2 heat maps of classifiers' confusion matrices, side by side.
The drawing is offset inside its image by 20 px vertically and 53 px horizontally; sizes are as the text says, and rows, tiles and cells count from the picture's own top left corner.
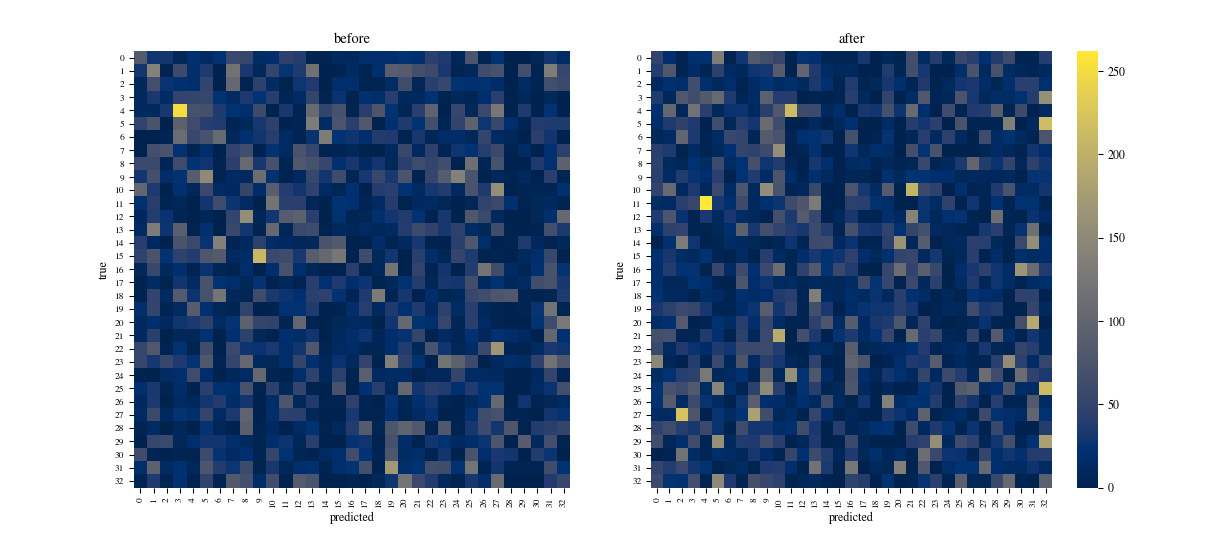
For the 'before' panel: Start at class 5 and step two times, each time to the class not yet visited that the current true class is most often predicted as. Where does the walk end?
1
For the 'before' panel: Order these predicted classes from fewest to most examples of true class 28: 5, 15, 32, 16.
15, 5, 16, 32
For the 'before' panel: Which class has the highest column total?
27
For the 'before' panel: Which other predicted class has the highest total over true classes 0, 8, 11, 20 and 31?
25
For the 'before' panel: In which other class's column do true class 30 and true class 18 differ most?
6
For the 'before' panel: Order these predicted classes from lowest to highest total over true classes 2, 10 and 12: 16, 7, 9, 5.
16, 9, 5, 7
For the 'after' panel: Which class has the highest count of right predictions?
21
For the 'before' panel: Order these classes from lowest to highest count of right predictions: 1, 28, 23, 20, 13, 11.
11, 13, 28, 20, 23, 1
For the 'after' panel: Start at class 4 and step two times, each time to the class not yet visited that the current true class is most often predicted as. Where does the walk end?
13
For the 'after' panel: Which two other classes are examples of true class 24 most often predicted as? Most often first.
11, 4
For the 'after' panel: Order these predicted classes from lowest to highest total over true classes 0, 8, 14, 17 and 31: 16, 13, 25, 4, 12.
12, 4, 25, 16, 13
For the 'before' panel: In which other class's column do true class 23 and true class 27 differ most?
19
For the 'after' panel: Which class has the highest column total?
9
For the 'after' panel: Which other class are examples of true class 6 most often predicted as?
2
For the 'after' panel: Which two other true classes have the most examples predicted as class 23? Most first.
29, 7
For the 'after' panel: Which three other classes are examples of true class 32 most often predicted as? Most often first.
5, 29, 25
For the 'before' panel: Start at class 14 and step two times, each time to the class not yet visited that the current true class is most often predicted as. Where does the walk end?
3
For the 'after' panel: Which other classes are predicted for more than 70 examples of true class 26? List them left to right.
1, 8, 19, 31
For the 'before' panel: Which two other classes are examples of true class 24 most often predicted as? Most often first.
9, 17
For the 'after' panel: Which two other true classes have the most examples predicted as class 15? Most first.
16, 28
